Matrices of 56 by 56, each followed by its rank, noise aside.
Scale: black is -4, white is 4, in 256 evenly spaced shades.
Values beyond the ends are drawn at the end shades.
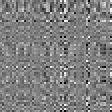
three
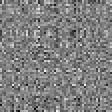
six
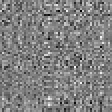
six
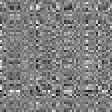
three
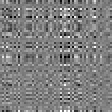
two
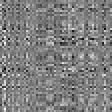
three
